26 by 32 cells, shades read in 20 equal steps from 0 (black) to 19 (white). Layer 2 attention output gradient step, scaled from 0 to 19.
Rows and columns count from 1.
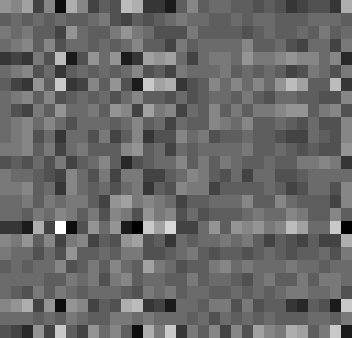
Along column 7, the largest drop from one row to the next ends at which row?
18
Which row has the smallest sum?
11
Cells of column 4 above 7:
12
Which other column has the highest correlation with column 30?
25
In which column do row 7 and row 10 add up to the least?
7
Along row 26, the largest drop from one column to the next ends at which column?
32
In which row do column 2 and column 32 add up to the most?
24
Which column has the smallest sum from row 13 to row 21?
17
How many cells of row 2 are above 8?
2
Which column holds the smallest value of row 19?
16
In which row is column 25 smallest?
19
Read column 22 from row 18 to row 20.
11 8 7
